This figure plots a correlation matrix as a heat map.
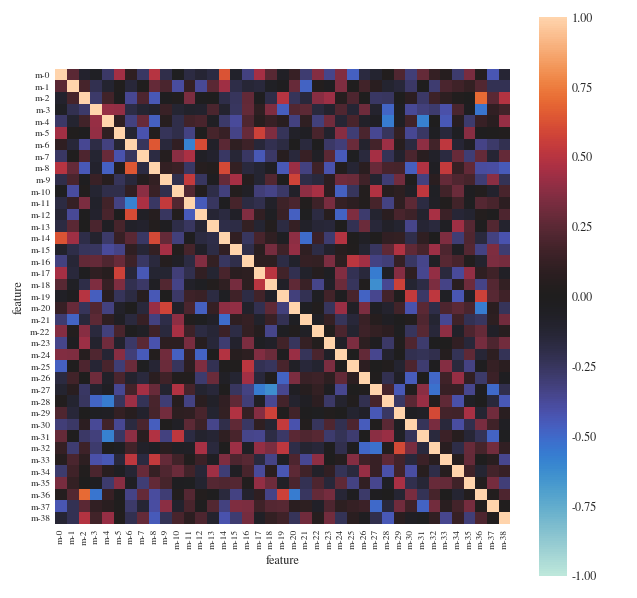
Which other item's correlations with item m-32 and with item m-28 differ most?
m-29
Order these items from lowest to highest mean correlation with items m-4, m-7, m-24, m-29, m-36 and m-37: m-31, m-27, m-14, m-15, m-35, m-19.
m-31, m-27, m-14, m-15, m-35, m-19
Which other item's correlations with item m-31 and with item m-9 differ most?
m-37
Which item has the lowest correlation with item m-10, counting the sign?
m-24
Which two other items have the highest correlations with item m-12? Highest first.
m-6, m-32
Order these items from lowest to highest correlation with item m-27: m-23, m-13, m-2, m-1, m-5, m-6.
m-5, m-2, m-13, m-23, m-1, m-6
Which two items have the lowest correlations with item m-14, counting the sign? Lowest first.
m-21, m-38
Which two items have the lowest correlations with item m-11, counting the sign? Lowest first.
m-6, m-12
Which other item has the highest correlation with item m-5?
m-17
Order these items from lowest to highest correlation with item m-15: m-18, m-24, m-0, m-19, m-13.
m-13, m-0, m-24, m-19, m-18
